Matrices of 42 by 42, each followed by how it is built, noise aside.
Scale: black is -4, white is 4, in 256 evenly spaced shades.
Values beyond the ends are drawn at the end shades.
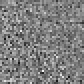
lower triangular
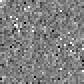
sparse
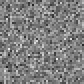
noise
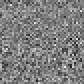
low rank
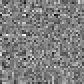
low rank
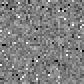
sparse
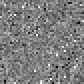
sparse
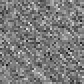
Toeplitz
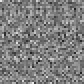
repeating columns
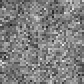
smooth
